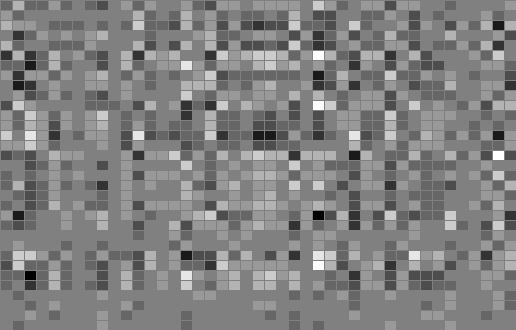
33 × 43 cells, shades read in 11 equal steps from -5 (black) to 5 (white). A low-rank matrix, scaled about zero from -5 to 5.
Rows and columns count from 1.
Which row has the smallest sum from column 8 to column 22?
14
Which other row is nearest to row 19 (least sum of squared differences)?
10
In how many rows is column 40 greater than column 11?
6
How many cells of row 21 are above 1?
6
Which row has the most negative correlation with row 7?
15
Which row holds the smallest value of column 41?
26
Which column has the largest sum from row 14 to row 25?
42
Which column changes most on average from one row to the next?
27
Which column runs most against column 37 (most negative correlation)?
16
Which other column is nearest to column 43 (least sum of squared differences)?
2
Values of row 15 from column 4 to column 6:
1 -1 0
